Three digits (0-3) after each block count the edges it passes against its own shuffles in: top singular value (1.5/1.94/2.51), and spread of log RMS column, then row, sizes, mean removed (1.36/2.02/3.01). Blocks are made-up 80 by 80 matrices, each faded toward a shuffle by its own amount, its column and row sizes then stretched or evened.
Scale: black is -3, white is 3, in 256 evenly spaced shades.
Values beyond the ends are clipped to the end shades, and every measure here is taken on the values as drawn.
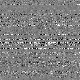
1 0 3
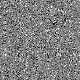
1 1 0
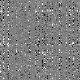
1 3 1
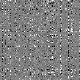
1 3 2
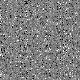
1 2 0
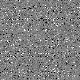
1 1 2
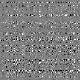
2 2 3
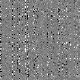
0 3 1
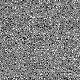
1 0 1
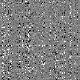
1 3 2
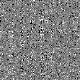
1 2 1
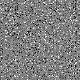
1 1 1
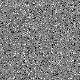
0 1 2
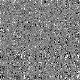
1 2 1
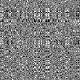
3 2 2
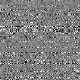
2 1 3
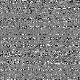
0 0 3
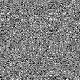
2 0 1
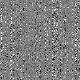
0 3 0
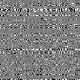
3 1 3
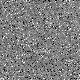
0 0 1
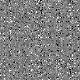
0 2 2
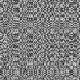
3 1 2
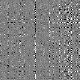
2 3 2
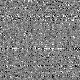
1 0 2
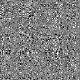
1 2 2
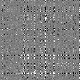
3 3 2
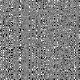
2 3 2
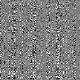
1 3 2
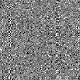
2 2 1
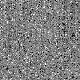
1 0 0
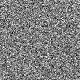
1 0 0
